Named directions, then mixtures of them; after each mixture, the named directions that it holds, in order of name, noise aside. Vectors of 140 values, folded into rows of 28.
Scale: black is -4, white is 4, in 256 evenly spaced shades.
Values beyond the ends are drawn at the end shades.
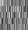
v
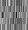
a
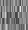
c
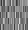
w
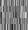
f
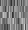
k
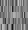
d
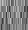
a, v.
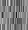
a.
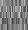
c, d, v.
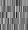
a, v, w.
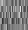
c, d, v.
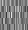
v, w.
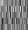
c, v.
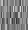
c, v.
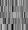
d.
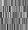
f, v.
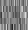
f.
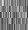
f, v.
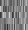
f, k, w.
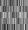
f, k, w.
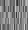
a, k, w.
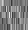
k, v.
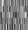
f, v.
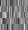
c, d, k.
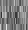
c, f.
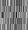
a.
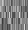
k, v.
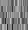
d, v.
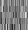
f.
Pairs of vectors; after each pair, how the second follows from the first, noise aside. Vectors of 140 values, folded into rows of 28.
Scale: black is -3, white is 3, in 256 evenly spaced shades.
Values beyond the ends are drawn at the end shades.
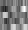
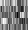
reversed.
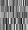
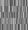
wrapped around, shrunk.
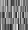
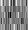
reversed, negated, partly zeroed.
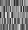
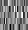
reversed.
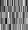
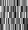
reversed.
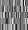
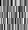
reversed.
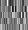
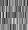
reversed, negated, partly zeroed.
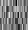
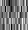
reversed.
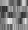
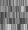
wrapped around, shrunk.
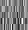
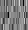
wrapped around, negated, partly zeroed.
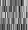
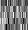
reversed.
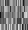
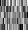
reversed.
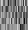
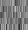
wrapped around, shrunk.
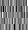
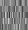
wrapped around, shrunk.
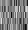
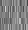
wrapped around, negated, shrunk.
